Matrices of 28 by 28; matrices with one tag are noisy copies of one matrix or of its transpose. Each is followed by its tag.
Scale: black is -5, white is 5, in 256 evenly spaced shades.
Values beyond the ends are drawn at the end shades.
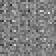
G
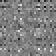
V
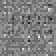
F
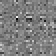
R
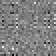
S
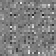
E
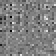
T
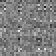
V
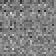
G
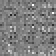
E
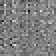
G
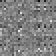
V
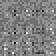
E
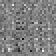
F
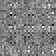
E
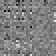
T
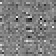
R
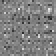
F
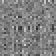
R
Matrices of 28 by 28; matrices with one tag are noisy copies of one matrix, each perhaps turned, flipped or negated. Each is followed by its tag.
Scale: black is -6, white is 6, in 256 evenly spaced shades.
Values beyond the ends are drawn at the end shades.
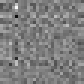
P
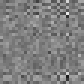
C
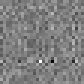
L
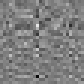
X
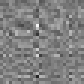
X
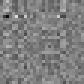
P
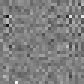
C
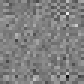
C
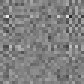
C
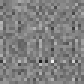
L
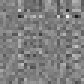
P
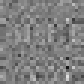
P
